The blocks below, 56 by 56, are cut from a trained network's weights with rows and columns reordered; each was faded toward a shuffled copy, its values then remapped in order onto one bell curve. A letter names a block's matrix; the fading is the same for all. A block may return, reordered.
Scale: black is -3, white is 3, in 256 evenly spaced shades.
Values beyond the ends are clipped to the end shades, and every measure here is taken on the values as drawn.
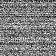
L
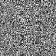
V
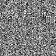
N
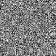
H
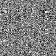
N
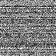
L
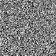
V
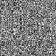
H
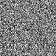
V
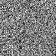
V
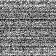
L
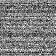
L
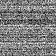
L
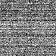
L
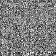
N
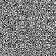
H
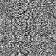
H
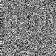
V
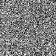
N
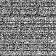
L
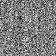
N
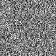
V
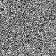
V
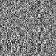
H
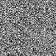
V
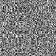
H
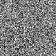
V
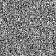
V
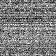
L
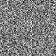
V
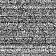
L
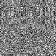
H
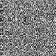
H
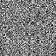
V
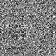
N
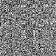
H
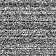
L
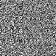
V
